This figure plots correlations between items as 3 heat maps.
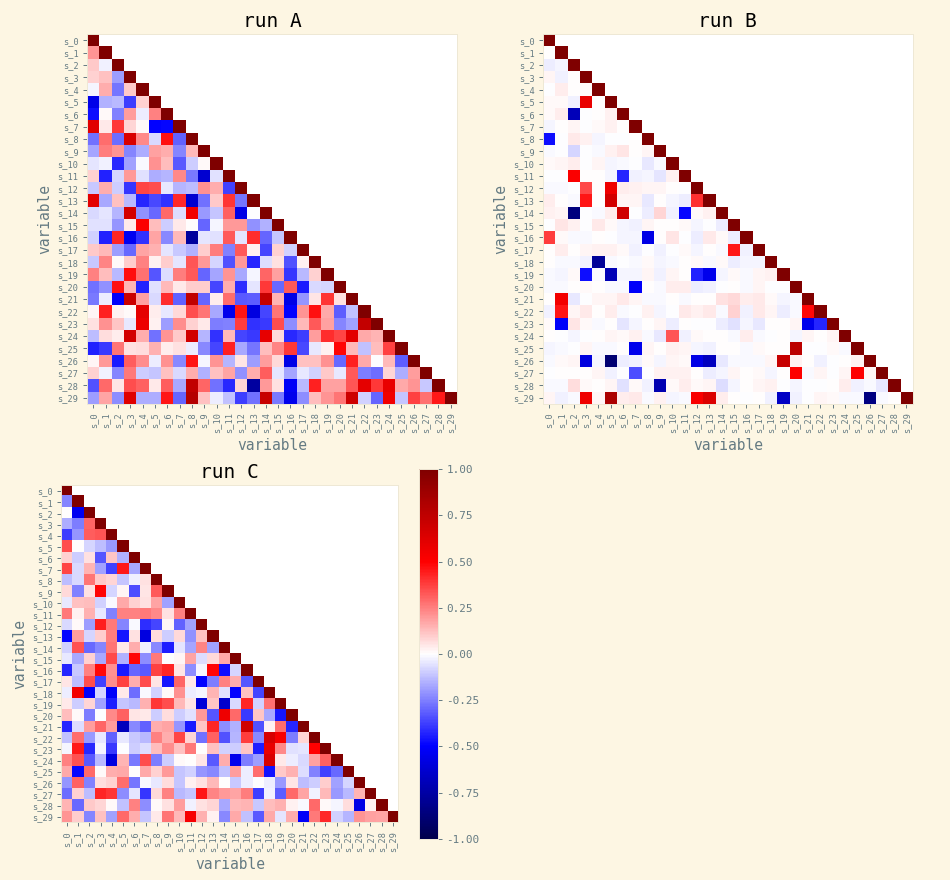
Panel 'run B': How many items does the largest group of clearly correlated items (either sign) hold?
7
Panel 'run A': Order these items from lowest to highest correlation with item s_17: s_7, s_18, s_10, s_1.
s_7, s_18, s_1, s_10
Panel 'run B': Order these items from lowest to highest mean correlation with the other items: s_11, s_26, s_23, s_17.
s_26, s_23, s_11, s_17
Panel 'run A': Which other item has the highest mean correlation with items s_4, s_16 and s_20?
s_25
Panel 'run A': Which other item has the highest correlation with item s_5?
s_12
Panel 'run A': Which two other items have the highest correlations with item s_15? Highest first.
s_4, s_23
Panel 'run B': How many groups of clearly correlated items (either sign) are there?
9
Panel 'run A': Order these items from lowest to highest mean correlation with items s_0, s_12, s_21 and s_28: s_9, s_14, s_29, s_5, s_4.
s_5, s_9, s_14, s_29, s_4
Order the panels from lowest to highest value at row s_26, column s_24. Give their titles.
run C, run B, run A
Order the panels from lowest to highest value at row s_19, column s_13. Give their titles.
run B, run A, run C
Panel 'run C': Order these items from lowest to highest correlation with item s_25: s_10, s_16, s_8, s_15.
s_10, s_16, s_8, s_15
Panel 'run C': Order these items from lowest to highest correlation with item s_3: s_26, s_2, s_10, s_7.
s_7, s_10, s_26, s_2
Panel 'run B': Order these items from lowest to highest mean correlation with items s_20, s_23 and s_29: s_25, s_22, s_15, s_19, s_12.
s_19, s_22, s_15, s_12, s_25
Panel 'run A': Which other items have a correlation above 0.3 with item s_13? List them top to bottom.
s_0, s_7, s_11, s_16
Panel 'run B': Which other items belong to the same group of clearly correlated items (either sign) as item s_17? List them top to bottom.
s_15
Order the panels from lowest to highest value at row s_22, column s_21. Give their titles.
run A, run C, run B
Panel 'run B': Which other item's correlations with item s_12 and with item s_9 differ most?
s_28
